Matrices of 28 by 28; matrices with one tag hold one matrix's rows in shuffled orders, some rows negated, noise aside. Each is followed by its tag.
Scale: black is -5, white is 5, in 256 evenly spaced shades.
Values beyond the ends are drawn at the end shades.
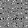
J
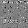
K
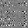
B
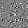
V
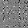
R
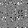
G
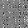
R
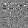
K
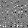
G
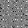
J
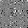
V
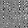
R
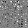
G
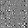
B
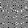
J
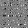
K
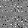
G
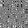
J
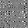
B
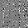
R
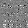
K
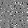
V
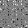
J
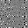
B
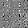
R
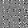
R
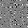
V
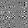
B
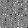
G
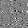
V
